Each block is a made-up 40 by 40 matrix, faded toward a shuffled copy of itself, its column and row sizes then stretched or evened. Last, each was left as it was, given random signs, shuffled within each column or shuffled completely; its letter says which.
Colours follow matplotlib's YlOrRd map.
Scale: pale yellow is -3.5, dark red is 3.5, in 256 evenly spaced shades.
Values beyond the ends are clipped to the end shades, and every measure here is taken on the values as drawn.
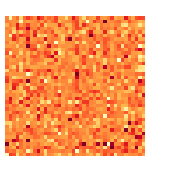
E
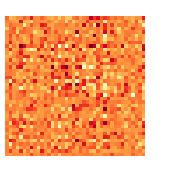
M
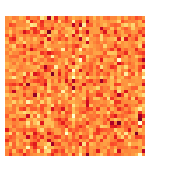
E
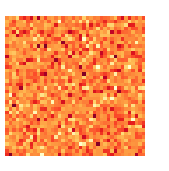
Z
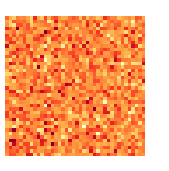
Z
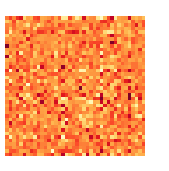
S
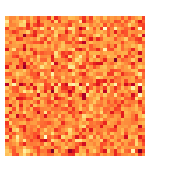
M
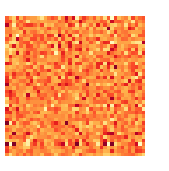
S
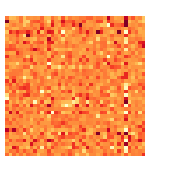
M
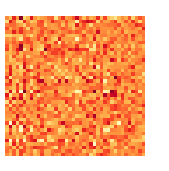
M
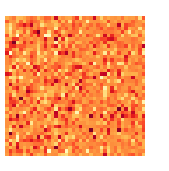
E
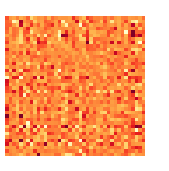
M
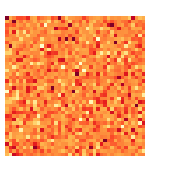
Z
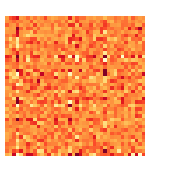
S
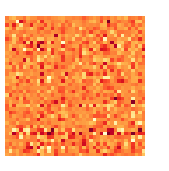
S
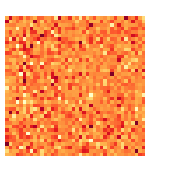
E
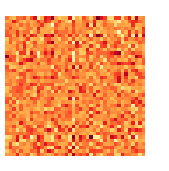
M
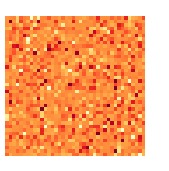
Z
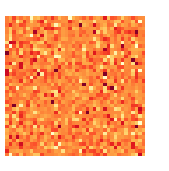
E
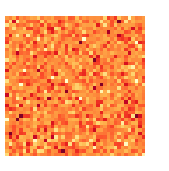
Z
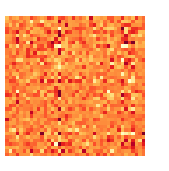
S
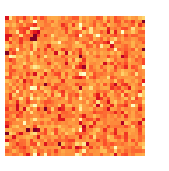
E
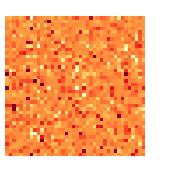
Z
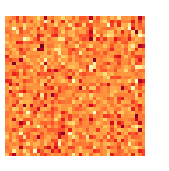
E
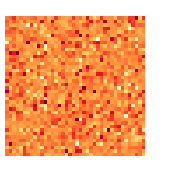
Z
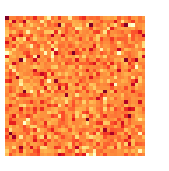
Z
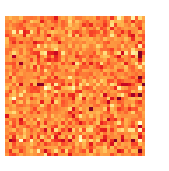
S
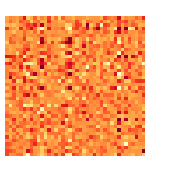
M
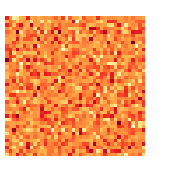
Z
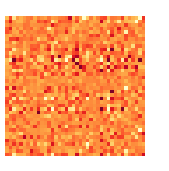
M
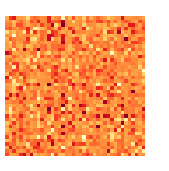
E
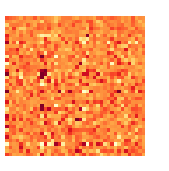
S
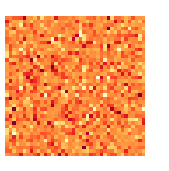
Z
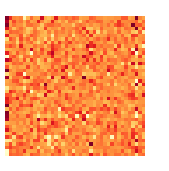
E
